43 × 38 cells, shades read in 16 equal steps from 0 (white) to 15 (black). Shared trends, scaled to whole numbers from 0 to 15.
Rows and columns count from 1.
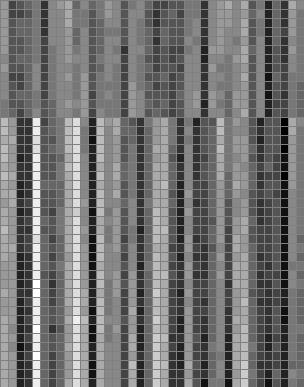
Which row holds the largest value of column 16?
6
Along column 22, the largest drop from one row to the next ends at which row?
14
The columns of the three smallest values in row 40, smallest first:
5, 10, 20
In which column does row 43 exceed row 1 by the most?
29
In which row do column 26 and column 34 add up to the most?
43
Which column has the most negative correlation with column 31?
22
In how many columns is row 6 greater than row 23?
16
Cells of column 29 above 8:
27
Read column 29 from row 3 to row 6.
6 7 7 7
